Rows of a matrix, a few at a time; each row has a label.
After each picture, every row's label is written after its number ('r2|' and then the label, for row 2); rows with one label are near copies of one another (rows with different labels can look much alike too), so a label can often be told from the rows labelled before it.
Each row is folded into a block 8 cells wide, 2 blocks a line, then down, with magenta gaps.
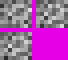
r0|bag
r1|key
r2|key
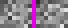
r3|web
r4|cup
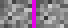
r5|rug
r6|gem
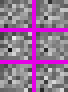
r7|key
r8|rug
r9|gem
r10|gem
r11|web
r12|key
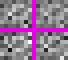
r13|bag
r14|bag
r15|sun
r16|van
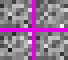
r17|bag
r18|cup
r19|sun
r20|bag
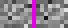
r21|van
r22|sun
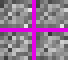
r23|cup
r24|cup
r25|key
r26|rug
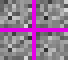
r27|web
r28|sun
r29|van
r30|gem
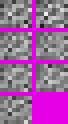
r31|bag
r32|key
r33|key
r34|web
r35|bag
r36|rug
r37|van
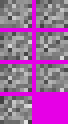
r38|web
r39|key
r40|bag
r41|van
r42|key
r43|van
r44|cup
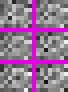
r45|rug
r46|cup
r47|cup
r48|sun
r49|cup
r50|sun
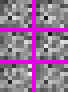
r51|web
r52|gem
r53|rug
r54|rug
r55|sun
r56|rug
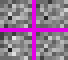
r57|key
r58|sun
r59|gem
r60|key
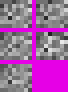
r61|sun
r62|sun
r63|cup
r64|rug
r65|web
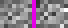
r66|key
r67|cup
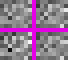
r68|sun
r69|cup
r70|sun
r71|cup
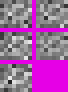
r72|bag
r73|van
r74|cup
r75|van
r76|rug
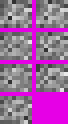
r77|rug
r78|rug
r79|cup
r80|van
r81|gem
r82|cup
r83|bag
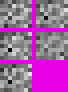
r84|key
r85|sun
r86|gem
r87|bag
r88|sun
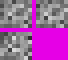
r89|bag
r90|bag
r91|web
